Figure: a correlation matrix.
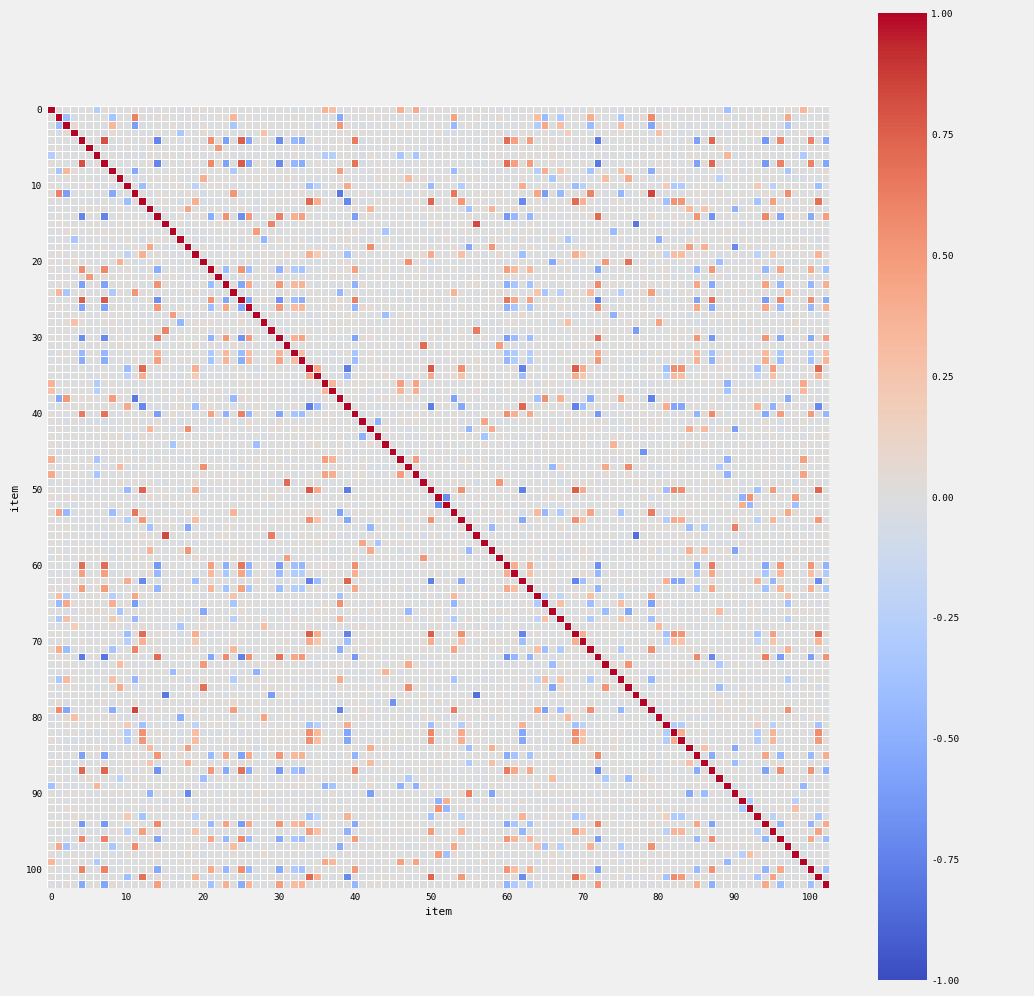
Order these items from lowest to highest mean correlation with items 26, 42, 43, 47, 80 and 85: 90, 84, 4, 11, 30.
4, 90, 11, 84, 30
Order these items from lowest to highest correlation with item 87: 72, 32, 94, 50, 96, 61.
72, 94, 32, 50, 61, 96
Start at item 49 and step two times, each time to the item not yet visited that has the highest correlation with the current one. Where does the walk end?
59
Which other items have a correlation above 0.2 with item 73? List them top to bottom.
9, 20, 47, 76
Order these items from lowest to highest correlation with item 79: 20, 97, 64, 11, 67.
67, 20, 64, 97, 11
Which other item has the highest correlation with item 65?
38
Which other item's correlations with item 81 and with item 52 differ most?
51
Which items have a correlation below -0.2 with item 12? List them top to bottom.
10, 39, 62, 81, 93
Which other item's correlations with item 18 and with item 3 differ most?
90
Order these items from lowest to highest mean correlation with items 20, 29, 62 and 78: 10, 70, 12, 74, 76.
12, 70, 74, 10, 76
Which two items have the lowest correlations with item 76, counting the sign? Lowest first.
66, 88
